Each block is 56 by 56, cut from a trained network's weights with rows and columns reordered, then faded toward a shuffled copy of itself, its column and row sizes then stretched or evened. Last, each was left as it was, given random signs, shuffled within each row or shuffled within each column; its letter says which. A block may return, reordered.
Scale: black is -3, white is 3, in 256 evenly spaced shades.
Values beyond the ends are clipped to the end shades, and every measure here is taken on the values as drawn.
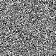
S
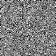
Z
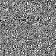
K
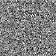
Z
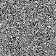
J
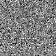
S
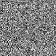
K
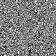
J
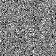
J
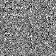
Z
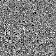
Z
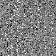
J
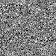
S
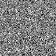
Z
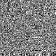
K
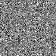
Z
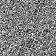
S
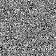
S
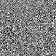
K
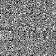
K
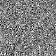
K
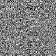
K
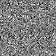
Z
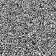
K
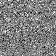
S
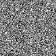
Z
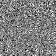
S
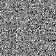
Z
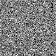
Z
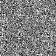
J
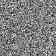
J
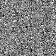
J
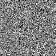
J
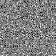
K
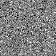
S
